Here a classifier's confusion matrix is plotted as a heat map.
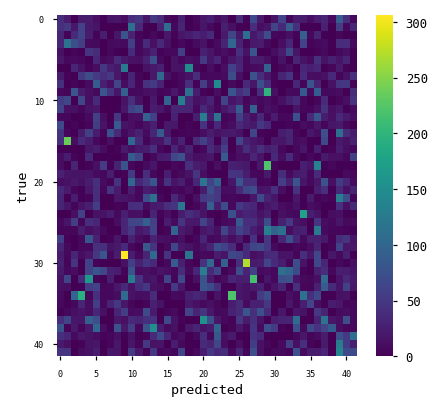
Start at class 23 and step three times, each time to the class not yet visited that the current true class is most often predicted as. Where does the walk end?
15
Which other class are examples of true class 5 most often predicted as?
13
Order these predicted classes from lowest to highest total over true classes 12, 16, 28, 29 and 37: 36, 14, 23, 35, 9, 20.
14, 35, 23, 36, 20, 9
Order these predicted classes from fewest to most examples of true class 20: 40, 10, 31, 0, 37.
0, 40, 31, 37, 10
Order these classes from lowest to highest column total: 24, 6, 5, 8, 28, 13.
6, 8, 28, 24, 5, 13
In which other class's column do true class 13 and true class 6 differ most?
18
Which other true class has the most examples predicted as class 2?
34
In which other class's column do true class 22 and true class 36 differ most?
39
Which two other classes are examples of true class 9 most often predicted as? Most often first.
29, 18
